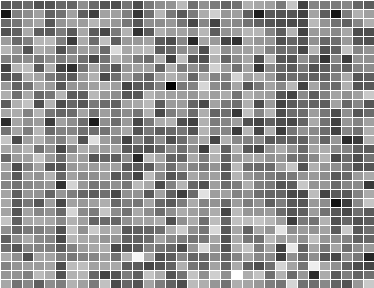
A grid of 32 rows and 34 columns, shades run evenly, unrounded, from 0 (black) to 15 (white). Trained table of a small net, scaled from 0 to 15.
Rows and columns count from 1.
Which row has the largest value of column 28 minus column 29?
31
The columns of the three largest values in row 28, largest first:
27, 19, 23
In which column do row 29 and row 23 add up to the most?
13
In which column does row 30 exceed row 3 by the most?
26
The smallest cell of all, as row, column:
10, 16
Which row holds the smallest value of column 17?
22
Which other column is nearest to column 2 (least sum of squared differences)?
12
